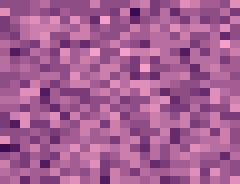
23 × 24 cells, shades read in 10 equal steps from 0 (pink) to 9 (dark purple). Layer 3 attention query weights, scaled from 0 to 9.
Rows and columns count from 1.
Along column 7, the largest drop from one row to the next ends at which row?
7
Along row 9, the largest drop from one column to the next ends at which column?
15
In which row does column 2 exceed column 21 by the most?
19
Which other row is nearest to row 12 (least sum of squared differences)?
9
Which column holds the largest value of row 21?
5
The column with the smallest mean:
22
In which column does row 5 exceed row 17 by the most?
23
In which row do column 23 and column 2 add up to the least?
6
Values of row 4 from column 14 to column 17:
2 4 2 4
